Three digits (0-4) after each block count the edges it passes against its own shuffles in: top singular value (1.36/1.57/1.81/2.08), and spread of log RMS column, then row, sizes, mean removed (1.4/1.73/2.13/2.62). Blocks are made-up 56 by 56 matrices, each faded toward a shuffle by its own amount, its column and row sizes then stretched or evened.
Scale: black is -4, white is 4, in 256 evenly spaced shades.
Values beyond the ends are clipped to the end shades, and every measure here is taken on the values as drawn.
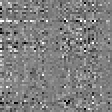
3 4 3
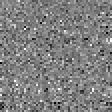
2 0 1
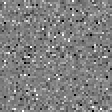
2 0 1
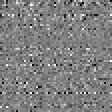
1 2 4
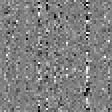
3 4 0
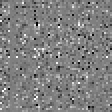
0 4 2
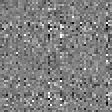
3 4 3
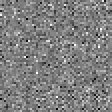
3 1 1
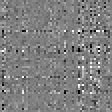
2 4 3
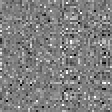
4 3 0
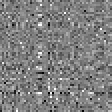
4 1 2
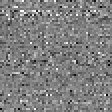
0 0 4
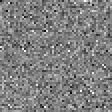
0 0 2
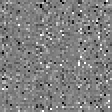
1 3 0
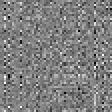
4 4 1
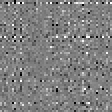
4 3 3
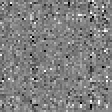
2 3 1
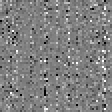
2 4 1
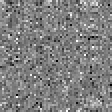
3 2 0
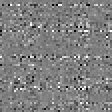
1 2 4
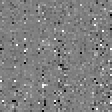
0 3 1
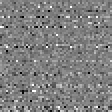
1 0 4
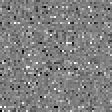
1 0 3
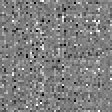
1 3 1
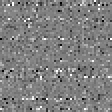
2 1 3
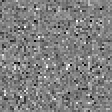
0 2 2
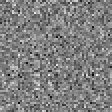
3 0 1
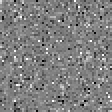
0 1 1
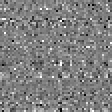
3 0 4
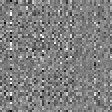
4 4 2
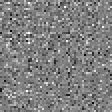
3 1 0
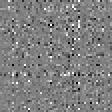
3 3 3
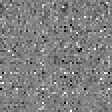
2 1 2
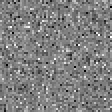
1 0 1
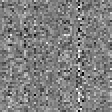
3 4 0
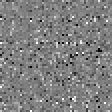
1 2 2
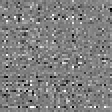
2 2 4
